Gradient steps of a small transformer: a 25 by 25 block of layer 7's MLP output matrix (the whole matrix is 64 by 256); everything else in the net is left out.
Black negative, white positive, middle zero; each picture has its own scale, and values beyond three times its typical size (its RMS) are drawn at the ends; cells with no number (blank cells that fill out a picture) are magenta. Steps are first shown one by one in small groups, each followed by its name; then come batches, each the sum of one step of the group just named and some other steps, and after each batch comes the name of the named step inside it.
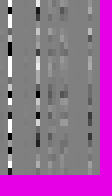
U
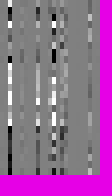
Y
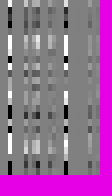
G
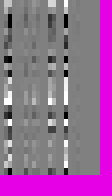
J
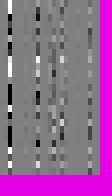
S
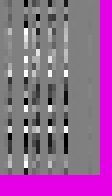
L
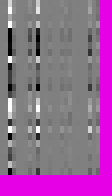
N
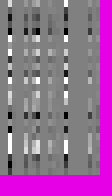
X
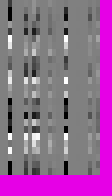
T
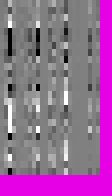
N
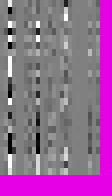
U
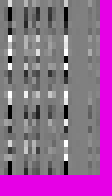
G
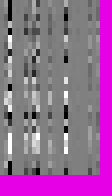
T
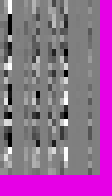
S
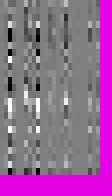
N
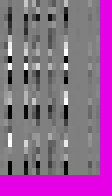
G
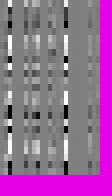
G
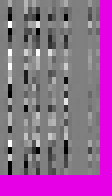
Y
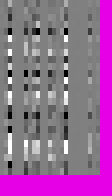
X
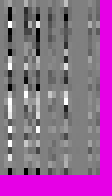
N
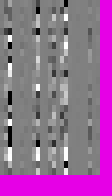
S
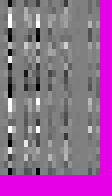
N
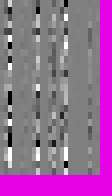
S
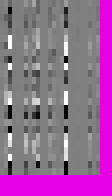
G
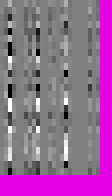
N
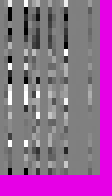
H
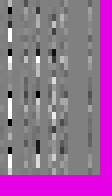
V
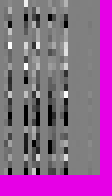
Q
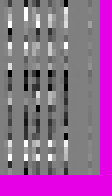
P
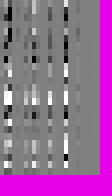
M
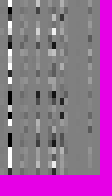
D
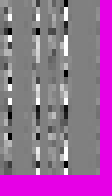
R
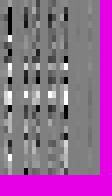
M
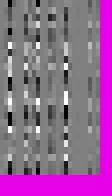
Q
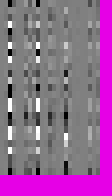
Q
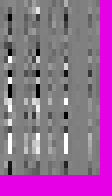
M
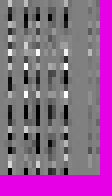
Q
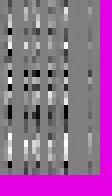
P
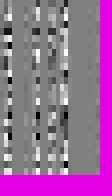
R
